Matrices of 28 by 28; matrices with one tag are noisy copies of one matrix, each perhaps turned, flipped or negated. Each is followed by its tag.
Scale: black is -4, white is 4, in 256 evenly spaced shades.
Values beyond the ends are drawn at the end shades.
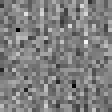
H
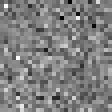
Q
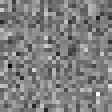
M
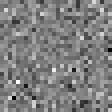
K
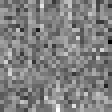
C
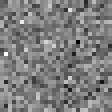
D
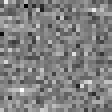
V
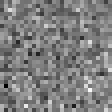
V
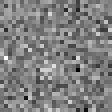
D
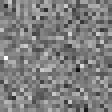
D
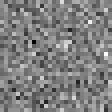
D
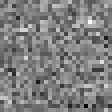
V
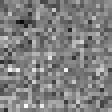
V
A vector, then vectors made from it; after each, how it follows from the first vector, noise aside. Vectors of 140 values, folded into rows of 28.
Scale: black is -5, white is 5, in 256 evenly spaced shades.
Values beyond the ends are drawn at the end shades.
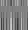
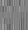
wrapped around, shrunk.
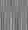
shrunk.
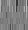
reversed, negated, partly zeroed.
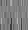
negated, partly zeroed.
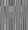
wrapped around, shrunk.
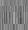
wrapped around, shrunk.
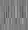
wrapped around, shrunk.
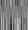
negated.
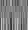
negated.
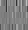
reversed, negated, partly zeroed.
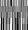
scaled up.
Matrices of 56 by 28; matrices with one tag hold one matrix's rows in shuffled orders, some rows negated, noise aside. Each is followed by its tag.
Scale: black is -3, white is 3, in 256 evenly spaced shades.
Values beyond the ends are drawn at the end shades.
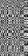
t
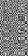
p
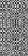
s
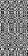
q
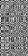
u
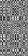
s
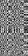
t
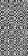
q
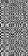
u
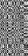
t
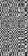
p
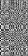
u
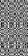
q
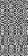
q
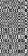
p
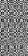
q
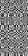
q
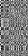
u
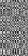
s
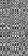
s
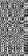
t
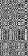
p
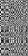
u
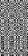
q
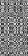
q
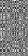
s
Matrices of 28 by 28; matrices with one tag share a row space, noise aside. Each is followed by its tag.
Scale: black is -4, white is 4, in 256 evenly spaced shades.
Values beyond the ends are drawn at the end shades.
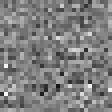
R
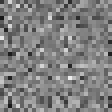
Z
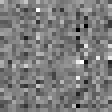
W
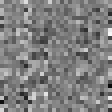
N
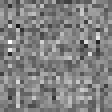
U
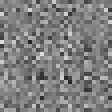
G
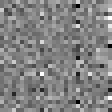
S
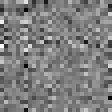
N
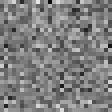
R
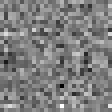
R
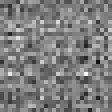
U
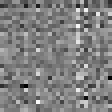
W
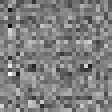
U
